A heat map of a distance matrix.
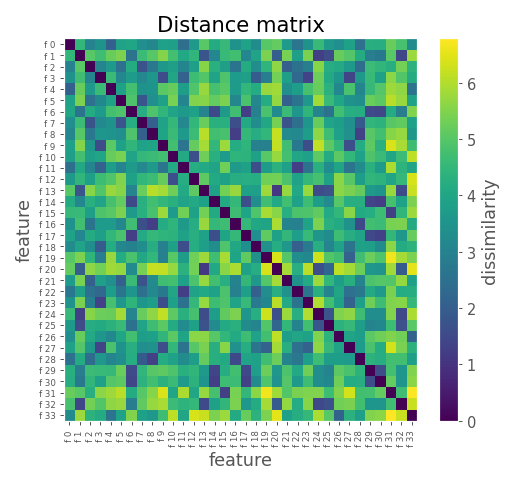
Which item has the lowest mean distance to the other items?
f 22
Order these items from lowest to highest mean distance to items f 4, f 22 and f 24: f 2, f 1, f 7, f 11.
f 11, f 1, f 7, f 2
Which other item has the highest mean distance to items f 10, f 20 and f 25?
f 33
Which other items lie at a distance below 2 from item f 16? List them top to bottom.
f 7, f 8, f 28
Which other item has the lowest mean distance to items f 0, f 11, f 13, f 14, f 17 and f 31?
f 6
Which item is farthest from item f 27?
f 31
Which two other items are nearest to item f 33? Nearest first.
f 26, f 4
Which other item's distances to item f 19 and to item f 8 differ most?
f 28
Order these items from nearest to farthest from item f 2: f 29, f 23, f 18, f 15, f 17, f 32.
f 23, f 18, f 15, f 17, f 29, f 32
